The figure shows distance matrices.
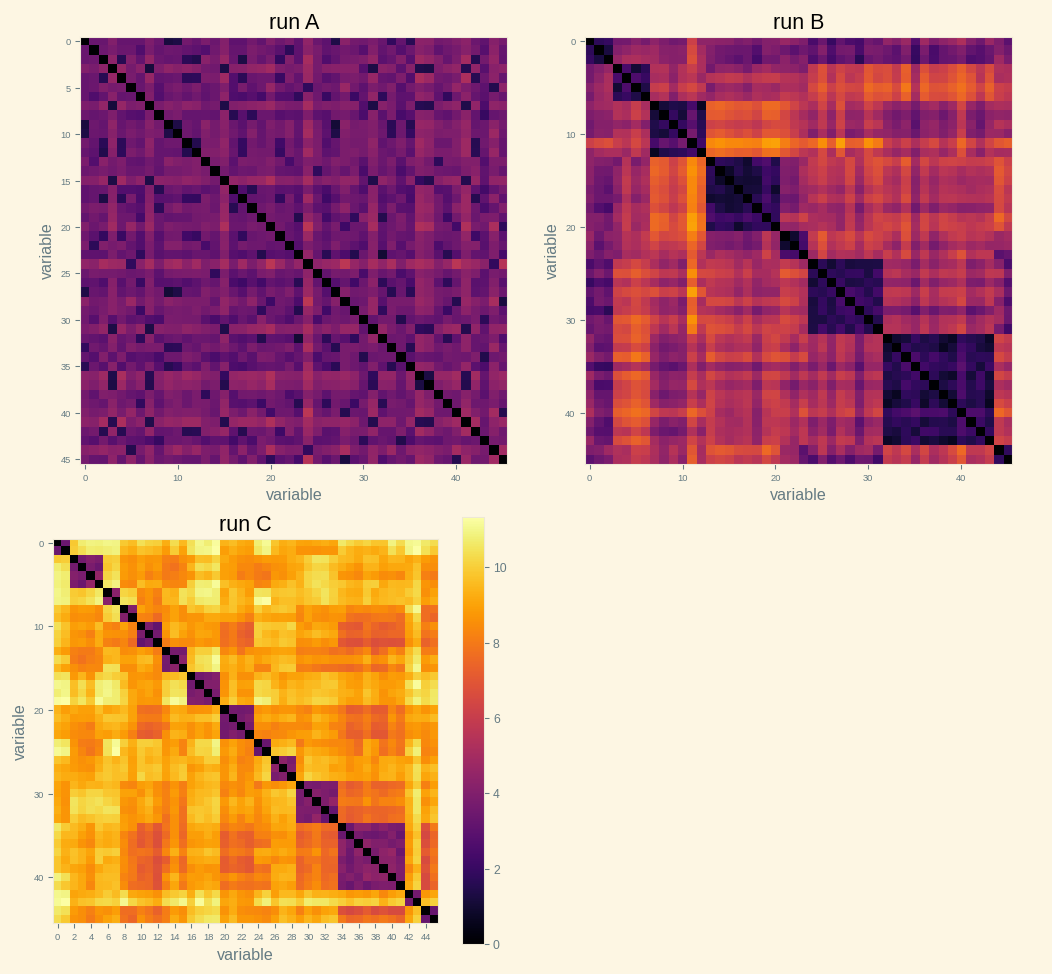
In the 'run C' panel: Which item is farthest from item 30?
43
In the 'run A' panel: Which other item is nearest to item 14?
25
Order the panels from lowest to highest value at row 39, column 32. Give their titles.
run B, run A, run C
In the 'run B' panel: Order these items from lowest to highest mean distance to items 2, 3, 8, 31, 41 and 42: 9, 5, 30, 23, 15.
9, 30, 23, 15, 5
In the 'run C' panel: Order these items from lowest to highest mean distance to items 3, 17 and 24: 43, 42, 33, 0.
33, 42, 43, 0
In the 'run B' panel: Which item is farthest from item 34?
5
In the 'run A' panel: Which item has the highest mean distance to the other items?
24
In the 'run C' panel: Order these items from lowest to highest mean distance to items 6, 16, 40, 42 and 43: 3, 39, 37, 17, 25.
39, 37, 17, 3, 25
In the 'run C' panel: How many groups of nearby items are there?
14
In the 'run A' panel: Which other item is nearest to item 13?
38
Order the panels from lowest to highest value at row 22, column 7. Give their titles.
run A, run B, run C
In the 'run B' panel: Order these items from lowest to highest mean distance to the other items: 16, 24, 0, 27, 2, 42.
2, 0, 42, 24, 16, 27
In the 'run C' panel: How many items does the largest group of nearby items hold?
8
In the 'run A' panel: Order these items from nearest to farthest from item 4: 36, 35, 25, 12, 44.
12, 35, 25, 44, 36
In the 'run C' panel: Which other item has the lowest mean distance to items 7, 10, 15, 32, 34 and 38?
35
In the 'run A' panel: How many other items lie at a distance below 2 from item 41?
6
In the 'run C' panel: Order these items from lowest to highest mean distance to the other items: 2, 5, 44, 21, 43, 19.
44, 21, 2, 5, 19, 43
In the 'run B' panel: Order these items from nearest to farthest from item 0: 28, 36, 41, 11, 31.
28, 31, 41, 36, 11
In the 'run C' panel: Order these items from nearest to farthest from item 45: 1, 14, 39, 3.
39, 3, 14, 1
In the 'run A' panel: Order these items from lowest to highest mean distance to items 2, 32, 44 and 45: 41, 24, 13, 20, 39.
39, 20, 13, 24, 41
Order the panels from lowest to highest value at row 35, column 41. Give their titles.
run B, run C, run A
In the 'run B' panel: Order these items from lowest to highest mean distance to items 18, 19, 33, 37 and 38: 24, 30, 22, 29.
29, 22, 24, 30
